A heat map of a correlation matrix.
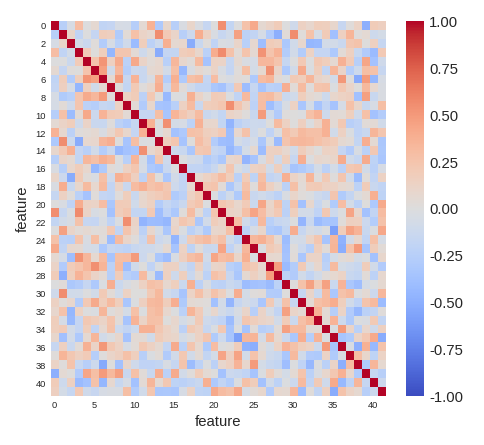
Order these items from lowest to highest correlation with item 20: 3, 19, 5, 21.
19, 5, 21, 3
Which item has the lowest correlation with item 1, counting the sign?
28
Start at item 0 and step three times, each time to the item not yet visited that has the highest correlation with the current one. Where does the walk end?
26
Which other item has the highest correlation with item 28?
27
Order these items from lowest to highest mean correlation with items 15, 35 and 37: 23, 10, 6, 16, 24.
24, 23, 16, 6, 10
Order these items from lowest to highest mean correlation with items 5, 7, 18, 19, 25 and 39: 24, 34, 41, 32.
41, 32, 34, 24
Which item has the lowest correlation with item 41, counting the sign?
35
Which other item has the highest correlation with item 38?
25
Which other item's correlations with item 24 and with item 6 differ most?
36
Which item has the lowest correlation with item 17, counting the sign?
2
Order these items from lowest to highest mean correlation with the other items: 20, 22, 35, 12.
22, 35, 20, 12
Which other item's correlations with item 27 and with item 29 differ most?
5
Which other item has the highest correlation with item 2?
14
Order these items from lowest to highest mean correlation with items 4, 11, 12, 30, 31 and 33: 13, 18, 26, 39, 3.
3, 26, 39, 13, 18
